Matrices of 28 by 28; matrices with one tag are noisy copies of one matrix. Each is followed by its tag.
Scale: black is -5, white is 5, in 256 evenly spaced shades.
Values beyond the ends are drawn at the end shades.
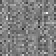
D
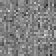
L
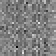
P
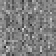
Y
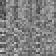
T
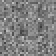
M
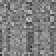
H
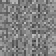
P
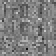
M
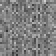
P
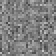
D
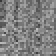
T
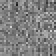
L
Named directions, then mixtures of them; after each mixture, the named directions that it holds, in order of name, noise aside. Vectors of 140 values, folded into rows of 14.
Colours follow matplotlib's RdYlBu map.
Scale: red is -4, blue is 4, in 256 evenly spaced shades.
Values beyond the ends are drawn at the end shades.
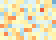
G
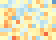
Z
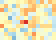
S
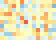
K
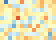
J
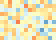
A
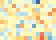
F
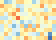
F, J.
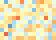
G, J.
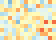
A.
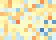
A.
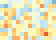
Z.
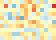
G, K, S.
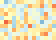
J, S, Z.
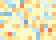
A, K.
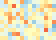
G, K.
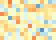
A.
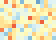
F, J.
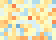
F, G.
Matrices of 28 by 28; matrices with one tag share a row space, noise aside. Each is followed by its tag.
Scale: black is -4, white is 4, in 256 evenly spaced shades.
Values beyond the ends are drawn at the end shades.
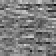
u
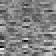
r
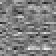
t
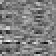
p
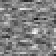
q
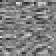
p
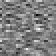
p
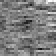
u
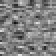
t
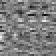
t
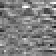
r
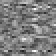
q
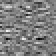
p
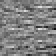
u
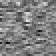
p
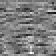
u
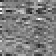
p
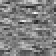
q
